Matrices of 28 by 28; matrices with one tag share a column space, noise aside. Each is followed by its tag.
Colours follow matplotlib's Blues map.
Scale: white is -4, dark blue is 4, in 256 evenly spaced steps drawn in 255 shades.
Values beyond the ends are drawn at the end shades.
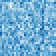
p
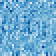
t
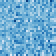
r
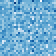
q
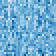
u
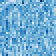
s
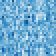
u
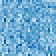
r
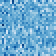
s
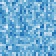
p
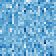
s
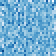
s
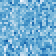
s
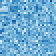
q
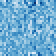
t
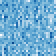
u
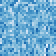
s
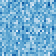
t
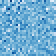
q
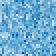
u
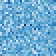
q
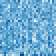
r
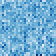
r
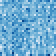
r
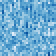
p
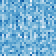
u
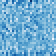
t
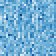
u
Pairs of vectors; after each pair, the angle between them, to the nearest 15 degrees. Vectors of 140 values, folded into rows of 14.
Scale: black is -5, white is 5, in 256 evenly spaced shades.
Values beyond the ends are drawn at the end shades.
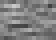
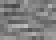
165 degrees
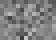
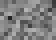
45 degrees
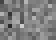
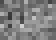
30 degrees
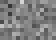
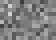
150 degrees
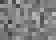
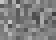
165 degrees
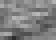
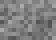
60 degrees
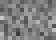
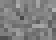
120 degrees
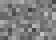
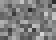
15 degrees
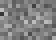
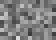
60 degrees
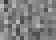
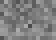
105 degrees
